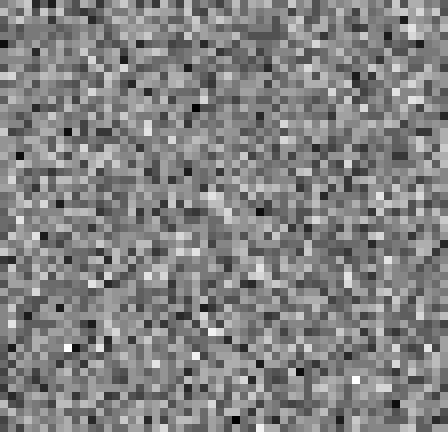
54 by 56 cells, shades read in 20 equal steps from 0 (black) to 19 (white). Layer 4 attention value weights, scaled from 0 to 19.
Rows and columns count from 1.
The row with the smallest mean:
6
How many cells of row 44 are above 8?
34
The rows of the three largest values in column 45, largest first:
48, 53, 54
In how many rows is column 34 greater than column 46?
23
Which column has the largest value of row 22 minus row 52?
39
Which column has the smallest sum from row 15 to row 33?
42
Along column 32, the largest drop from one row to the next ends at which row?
36
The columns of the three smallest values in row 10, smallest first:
45, 47, 27
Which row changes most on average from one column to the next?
44
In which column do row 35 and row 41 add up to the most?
14
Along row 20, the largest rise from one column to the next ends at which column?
4
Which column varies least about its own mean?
10
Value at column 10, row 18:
7
